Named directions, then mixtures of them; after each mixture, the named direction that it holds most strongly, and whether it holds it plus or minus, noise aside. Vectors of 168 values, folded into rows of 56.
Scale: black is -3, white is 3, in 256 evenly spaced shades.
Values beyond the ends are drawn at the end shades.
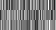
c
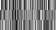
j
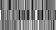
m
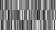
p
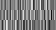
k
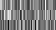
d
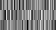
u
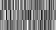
u, minus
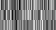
j, plus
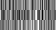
m, plus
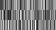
d, minus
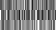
m, plus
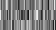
p, minus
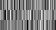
u, plus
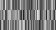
p, minus
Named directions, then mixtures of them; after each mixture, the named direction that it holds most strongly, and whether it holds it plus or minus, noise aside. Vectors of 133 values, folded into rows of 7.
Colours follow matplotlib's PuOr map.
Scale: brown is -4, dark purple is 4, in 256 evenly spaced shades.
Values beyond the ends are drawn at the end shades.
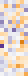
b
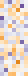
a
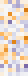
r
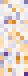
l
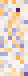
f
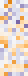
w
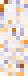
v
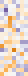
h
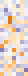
h, plus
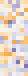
r, plus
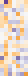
l, minus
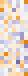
l, minus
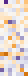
l, minus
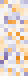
l, plus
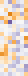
r, plus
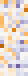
b, minus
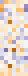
r, minus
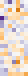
a, plus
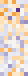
f, plus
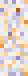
f, minus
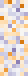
a, minus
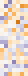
w, minus
